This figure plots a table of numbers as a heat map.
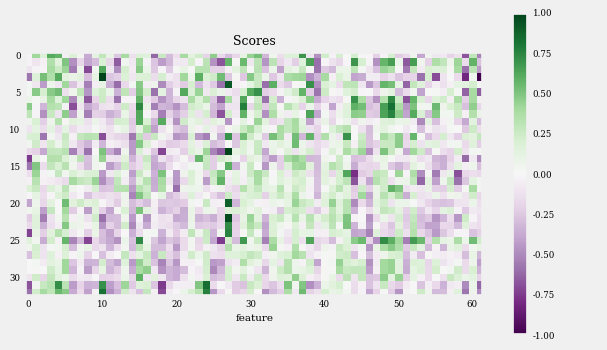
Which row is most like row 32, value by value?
31
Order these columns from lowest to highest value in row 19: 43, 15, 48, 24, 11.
11, 24, 43, 48, 15
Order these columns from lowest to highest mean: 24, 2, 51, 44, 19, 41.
51, 19, 2, 44, 41, 24
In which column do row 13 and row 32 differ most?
27
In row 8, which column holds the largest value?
49
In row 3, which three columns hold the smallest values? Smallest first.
61, 59, 55
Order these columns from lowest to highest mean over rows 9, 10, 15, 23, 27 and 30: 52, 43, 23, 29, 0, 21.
0, 21, 23, 52, 29, 43
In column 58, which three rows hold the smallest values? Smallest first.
16, 17, 22
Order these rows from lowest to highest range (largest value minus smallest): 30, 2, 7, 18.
30, 18, 2, 7
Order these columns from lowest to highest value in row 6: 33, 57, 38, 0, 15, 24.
57, 0, 33, 24, 38, 15
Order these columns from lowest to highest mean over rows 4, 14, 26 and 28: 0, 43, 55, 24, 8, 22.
8, 0, 55, 22, 24, 43
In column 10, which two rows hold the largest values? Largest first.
3, 32
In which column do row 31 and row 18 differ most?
18
